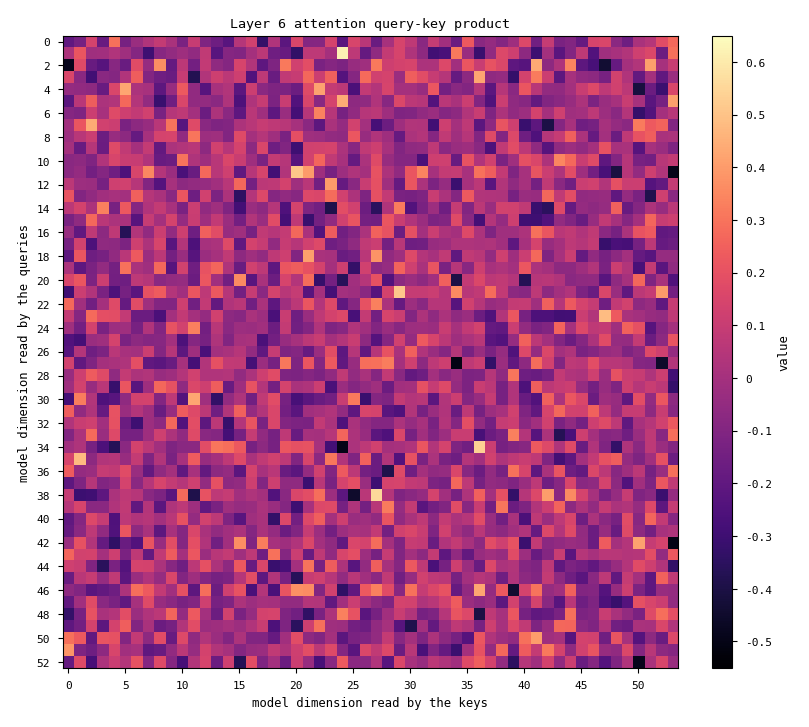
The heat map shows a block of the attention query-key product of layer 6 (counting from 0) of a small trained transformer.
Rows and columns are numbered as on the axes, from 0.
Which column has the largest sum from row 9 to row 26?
21
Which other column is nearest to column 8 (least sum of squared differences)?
37
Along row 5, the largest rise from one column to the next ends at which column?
53
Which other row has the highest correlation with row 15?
48
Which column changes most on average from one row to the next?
24
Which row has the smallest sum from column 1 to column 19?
25
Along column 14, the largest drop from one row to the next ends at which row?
32
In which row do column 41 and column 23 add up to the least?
14
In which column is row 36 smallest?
28
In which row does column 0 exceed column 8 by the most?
51
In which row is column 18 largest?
43
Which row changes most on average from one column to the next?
46
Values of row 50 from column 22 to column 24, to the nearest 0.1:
-0.1 0 -0.2
